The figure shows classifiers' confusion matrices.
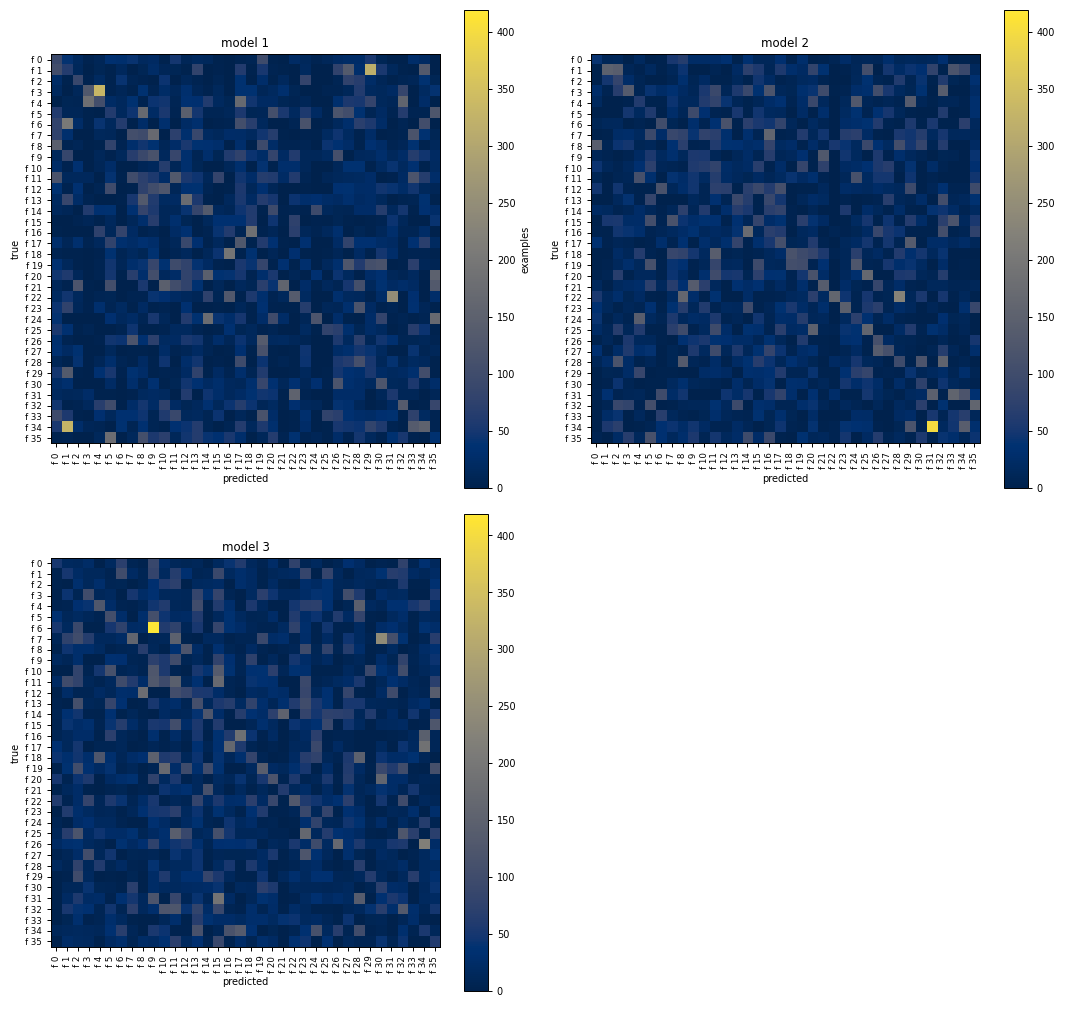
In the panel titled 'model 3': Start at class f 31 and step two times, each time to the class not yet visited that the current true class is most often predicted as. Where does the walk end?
f 35
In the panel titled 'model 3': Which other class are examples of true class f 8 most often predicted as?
f 12
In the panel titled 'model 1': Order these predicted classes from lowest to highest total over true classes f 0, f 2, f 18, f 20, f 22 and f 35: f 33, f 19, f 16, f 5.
f 33, f 19, f 5, f 16
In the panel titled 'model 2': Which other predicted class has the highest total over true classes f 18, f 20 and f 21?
f 11
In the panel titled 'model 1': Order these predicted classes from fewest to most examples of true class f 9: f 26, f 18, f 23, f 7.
f 23, f 18, f 7, f 26
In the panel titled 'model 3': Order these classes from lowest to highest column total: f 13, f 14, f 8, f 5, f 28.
f 8, f 14, f 5, f 28, f 13
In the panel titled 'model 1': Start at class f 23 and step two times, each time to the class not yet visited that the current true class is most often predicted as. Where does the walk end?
f 17
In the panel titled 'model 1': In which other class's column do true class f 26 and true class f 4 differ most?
f 3
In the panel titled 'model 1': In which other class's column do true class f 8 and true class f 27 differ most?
f 0
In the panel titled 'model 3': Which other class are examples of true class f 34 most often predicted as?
f 17
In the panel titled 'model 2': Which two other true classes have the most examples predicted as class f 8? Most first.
f 22, f 28
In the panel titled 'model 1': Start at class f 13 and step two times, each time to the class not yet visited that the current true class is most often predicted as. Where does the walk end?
f 10
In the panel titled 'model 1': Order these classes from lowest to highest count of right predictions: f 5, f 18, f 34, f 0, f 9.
f 18, f 5, f 0, f 9, f 34
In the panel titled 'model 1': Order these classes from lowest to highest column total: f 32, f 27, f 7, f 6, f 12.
f 6, f 32, f 7, f 27, f 12
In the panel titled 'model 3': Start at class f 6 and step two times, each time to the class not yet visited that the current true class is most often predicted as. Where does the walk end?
f 11
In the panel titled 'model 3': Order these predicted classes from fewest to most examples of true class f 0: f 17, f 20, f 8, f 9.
f 8, f 20, f 17, f 9
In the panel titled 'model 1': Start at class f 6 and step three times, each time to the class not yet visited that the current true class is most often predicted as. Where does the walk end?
f 34
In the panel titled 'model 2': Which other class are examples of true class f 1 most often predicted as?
f 2
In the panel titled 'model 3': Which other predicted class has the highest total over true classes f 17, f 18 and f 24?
f 34
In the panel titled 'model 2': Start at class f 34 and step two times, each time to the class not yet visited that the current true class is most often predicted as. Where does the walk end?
f 33
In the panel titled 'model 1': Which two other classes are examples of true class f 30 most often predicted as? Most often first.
f 26, f 19
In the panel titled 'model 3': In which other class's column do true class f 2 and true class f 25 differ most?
f 23
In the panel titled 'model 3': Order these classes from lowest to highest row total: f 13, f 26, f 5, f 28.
f 28, f 5, f 13, f 26
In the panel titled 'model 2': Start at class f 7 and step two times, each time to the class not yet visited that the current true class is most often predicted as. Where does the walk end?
f 14
